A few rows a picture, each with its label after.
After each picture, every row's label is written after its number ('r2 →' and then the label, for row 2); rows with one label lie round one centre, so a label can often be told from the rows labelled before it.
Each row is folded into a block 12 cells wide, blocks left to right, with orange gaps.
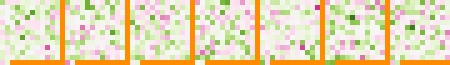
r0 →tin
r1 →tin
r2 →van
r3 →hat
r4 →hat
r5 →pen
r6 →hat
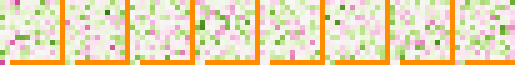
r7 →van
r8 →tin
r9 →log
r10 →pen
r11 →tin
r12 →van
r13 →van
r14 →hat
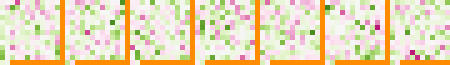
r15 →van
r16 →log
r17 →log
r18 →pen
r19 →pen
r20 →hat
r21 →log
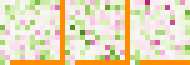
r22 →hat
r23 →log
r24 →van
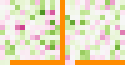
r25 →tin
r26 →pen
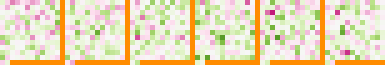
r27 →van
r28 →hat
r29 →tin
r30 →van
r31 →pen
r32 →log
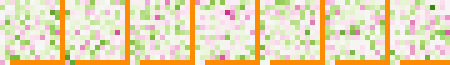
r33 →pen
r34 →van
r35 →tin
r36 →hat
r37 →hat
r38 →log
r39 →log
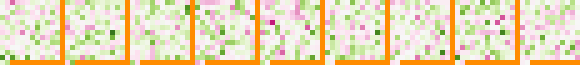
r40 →van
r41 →tin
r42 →log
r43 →van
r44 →log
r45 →pen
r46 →hat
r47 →hat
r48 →tin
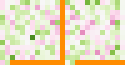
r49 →hat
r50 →tin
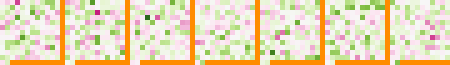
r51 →tin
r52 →hat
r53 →tin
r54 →van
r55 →log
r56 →tin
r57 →tin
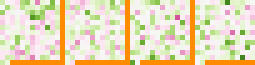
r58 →tin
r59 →log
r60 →pen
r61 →hat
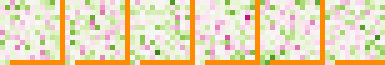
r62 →tin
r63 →pen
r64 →log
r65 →tin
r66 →van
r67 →van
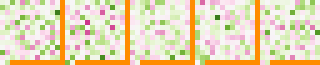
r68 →pen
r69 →log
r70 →hat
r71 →van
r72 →tin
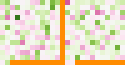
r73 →tin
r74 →hat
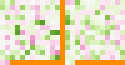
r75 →log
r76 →van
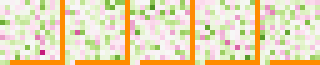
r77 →pen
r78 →log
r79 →tin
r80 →log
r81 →log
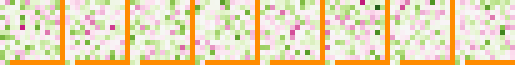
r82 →van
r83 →log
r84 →log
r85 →hat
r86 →tin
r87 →tin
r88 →tin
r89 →hat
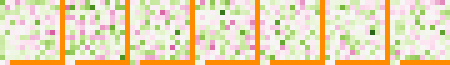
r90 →van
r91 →tin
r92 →hat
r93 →hat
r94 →log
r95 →hat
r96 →pen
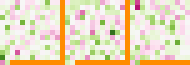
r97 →van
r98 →hat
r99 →van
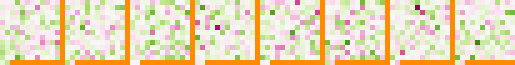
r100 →pen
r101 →log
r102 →log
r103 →tin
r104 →van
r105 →log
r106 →hat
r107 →pen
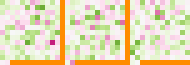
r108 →tin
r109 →pen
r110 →pen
